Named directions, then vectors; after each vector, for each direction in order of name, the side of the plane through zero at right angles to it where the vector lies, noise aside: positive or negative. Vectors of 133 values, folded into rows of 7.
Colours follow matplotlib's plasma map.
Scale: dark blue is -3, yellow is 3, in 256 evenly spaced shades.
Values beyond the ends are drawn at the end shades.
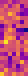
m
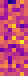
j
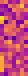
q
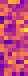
negative, negative, negative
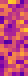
negative, negative, negative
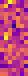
negative, positive, negative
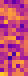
positive, positive, negative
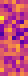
negative, positive, positive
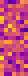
positive, positive, positive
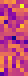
negative, negative, positive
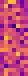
negative, positive, negative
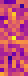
positive, positive, negative
